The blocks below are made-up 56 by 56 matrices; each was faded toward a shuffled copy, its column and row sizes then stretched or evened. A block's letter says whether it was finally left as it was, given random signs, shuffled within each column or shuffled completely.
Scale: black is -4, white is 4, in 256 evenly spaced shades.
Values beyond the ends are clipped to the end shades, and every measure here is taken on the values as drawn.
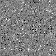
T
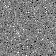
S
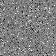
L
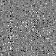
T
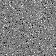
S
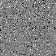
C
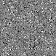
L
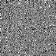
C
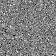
S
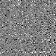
T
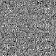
T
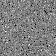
S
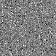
L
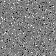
S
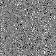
L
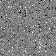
L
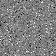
S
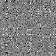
T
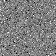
S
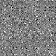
T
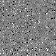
C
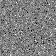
S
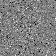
S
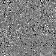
C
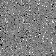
L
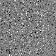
L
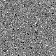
L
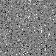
L
